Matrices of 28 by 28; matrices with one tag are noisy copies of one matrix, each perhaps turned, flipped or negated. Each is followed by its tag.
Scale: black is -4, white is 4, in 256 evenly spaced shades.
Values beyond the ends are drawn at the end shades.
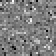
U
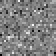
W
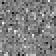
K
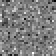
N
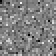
N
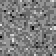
W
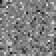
N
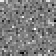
N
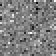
W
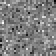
N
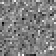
K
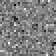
U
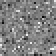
N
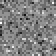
K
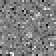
U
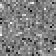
K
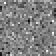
N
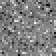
K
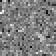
U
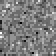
K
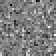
W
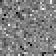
U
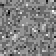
U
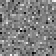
N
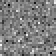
N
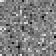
W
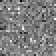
W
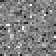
W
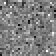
N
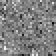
K
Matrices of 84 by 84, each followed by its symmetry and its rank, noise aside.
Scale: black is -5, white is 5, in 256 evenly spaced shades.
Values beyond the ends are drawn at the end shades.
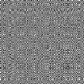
symmetric, rank three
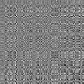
symmetric, rank two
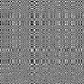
no symmetry, rank one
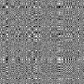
symmetric, rank two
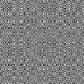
symmetric, rank two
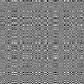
no symmetry, rank one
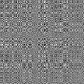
symmetric, rank two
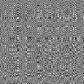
no symmetry, rank three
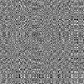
symmetric, rank three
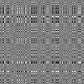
no symmetry, rank one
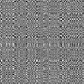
no symmetry, rank three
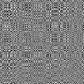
antisymmetric, rank two
